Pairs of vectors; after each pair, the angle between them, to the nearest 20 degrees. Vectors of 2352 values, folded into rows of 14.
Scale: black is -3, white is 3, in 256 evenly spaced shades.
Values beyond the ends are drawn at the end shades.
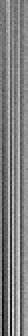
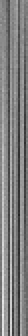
160 degrees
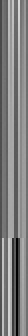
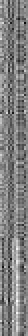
140 degrees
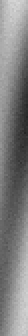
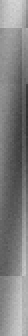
20 degrees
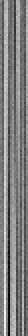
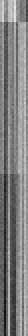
140 degrees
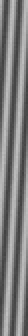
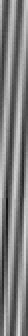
20 degrees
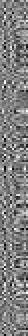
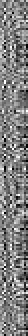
20 degrees
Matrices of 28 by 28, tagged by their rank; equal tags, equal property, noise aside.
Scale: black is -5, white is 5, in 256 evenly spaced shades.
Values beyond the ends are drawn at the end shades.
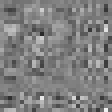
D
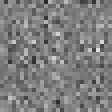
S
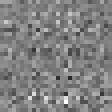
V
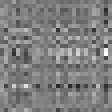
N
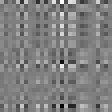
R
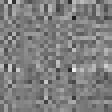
D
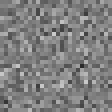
S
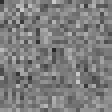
S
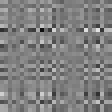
R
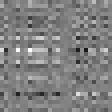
N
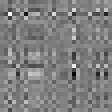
N
